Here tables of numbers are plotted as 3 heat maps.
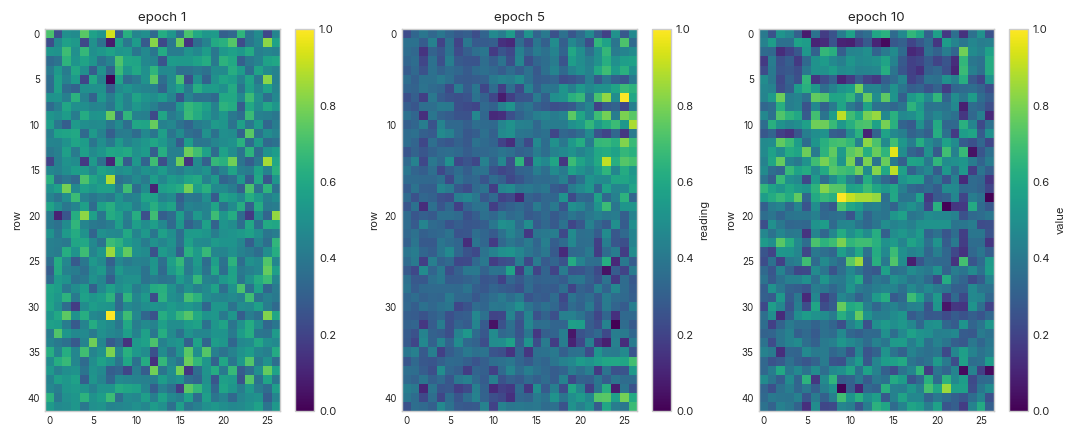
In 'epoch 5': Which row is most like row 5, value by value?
30
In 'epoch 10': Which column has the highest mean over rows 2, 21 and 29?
14
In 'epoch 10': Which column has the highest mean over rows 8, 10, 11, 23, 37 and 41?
6
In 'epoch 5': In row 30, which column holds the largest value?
13
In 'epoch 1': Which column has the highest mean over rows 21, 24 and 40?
7
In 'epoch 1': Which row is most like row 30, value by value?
32
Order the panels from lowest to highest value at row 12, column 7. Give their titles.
epoch 5, epoch 1, epoch 10
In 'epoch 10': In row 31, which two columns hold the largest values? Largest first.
11, 9
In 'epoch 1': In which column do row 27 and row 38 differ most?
17
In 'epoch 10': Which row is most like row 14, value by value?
7
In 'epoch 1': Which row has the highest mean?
31
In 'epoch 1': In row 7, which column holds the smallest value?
15
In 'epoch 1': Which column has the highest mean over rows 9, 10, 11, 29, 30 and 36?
23
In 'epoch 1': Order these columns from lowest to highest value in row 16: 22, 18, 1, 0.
1, 18, 22, 0
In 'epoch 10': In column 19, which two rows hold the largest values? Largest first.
39, 38
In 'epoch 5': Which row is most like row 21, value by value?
0
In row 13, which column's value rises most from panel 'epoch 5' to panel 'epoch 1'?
16
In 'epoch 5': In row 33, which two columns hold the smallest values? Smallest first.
19, 15
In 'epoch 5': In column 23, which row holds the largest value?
14
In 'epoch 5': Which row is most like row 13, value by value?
36
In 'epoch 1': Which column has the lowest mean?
22
